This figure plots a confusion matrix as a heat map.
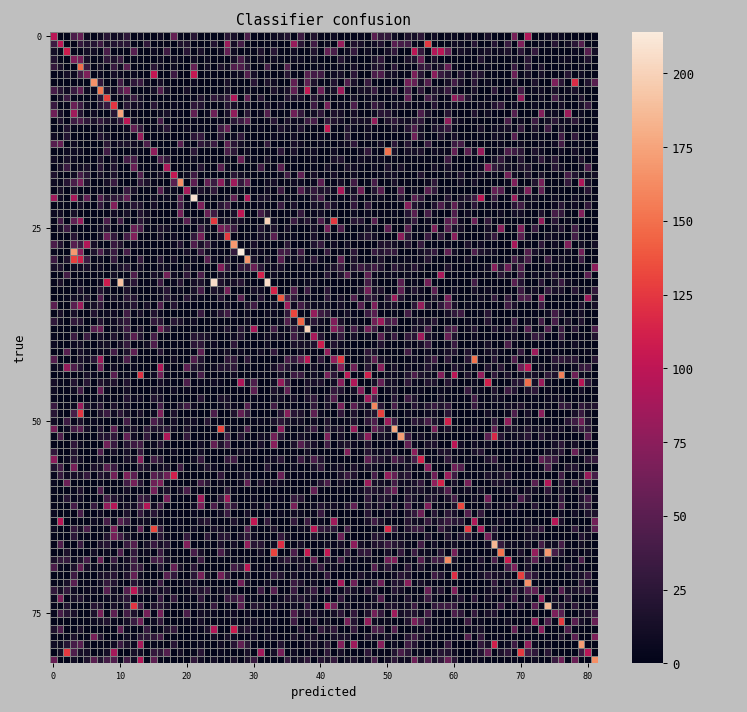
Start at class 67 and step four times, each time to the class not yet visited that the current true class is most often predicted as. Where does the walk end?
72
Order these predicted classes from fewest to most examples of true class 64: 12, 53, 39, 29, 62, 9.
12, 53, 29, 9, 39, 62
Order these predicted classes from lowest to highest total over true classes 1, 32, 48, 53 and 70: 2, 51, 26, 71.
2, 71, 51, 26
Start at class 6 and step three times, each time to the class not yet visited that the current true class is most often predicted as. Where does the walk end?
13
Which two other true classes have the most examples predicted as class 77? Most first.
10, 27
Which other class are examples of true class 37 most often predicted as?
49
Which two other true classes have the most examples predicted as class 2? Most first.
80, 43
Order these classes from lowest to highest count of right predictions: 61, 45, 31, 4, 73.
73, 45, 31, 61, 4
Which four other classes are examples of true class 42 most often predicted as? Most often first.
63, 43, 38, 7
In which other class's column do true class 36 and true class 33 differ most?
39
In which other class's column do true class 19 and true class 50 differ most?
59
